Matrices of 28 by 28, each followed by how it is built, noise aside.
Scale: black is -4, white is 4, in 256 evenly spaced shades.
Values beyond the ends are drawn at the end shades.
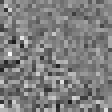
lower triangular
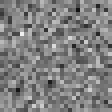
noise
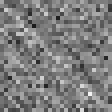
Toeplitz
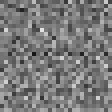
repeating columns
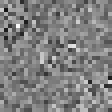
block diagonal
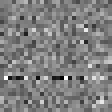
uneven rows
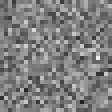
noise
